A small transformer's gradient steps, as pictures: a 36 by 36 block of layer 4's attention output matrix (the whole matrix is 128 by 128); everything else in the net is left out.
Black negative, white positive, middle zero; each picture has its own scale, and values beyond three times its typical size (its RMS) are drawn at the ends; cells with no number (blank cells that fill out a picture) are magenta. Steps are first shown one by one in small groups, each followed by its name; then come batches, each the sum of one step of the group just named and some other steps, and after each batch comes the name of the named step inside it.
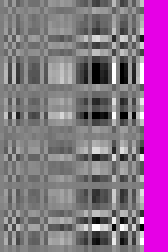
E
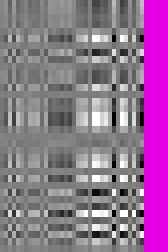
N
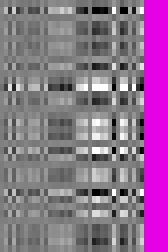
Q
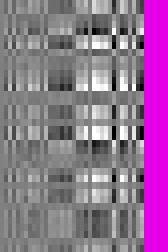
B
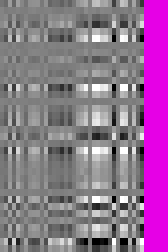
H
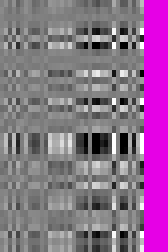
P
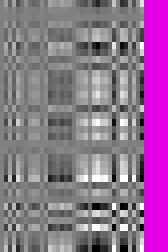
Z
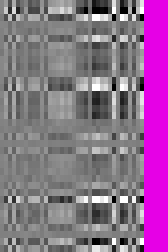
Q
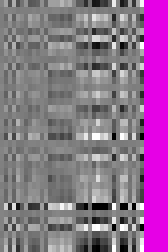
Z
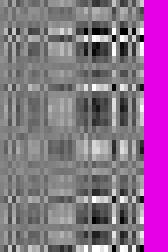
E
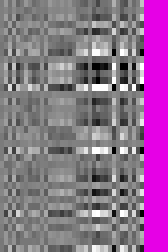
E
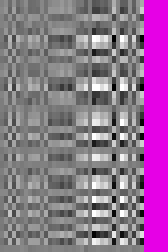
N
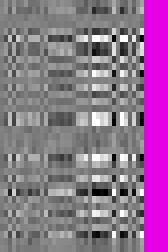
N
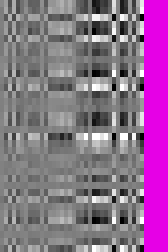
E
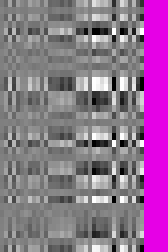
B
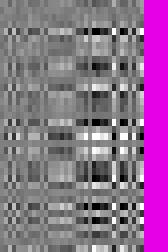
E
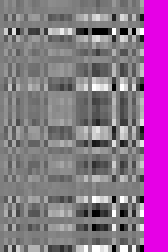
B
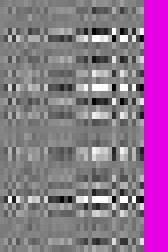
H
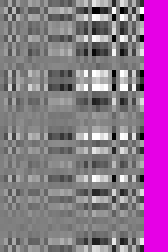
Q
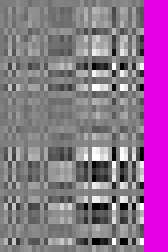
H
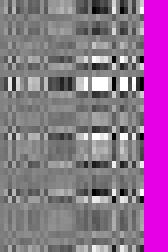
Q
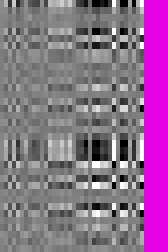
P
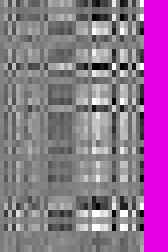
Z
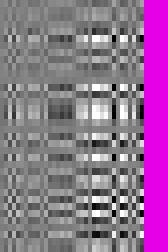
N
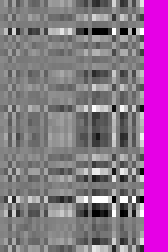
P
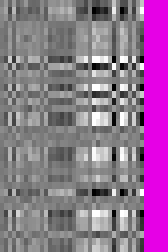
N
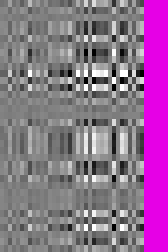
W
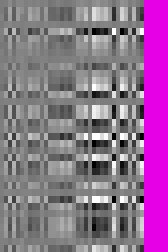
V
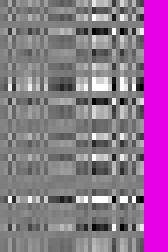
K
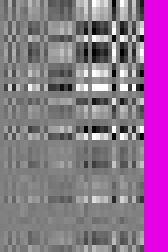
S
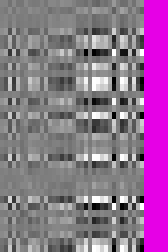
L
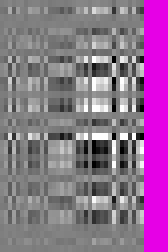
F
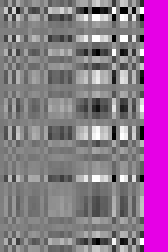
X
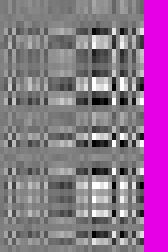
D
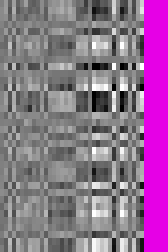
D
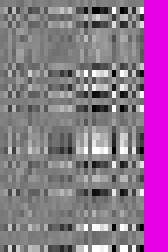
W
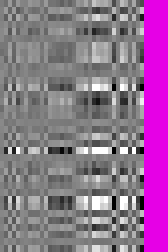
K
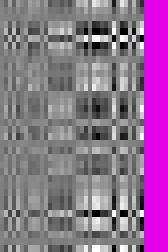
S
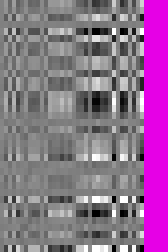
L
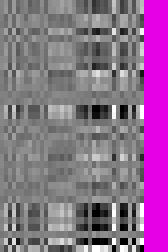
X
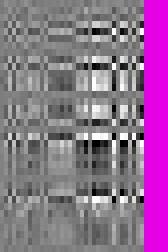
F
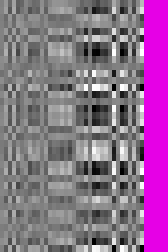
W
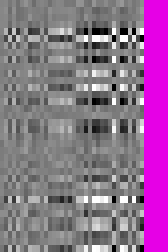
S
